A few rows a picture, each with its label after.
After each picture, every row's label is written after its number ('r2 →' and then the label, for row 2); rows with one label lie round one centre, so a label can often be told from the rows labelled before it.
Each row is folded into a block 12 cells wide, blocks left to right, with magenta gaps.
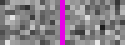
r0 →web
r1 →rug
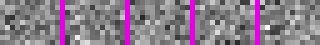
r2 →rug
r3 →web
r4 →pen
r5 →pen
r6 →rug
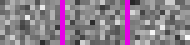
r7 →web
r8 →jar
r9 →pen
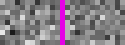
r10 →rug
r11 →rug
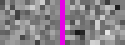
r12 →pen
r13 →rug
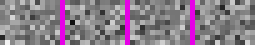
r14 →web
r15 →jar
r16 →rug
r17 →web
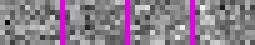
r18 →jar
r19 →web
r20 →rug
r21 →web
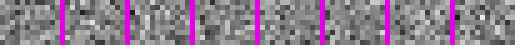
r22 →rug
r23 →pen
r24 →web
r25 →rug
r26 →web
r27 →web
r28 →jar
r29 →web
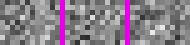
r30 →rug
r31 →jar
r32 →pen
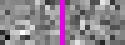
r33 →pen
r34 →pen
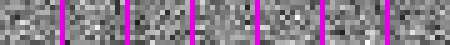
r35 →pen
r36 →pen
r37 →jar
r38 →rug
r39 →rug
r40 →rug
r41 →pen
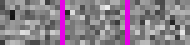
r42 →pen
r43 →web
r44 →pen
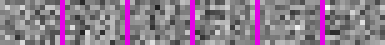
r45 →jar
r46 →rug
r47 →web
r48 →pen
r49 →web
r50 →jar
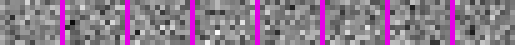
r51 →jar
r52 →jar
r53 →web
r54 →pen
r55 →rug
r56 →pen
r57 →web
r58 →rug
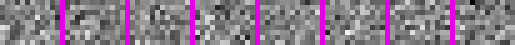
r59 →rug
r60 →pen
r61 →web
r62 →web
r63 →jar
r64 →pen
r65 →pen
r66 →rug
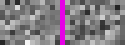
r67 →rug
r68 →rug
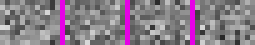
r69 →rug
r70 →jar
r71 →pen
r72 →web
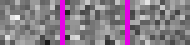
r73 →web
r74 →web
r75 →web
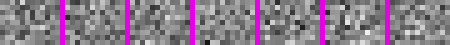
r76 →web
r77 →jar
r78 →web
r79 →jar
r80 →rug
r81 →rug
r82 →pen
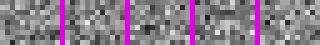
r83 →jar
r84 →jar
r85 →rug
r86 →pen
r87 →jar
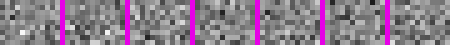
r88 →pen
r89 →rug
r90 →jar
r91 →pen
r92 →jar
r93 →jar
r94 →jar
